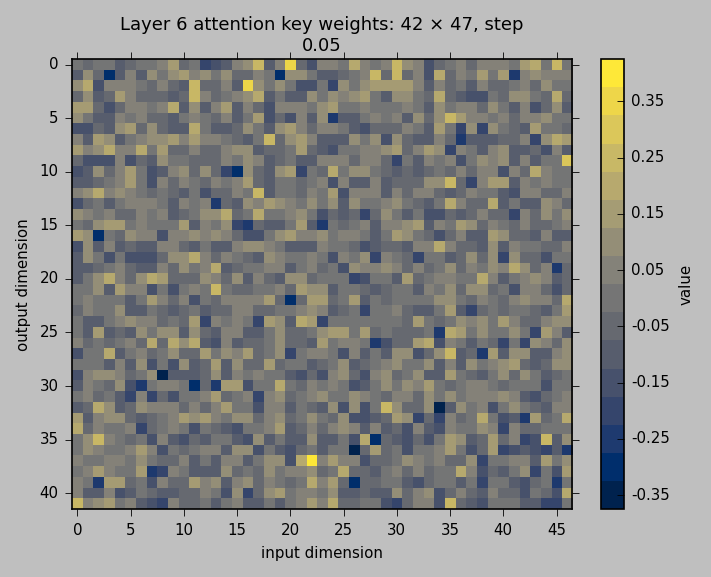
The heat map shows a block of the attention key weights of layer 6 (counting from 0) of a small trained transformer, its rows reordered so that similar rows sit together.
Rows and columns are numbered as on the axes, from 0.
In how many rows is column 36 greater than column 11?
17
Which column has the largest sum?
35
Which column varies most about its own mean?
34
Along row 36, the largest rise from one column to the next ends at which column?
27
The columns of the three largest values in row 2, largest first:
16, 11, 1
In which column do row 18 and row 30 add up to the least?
6
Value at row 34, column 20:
-0.1
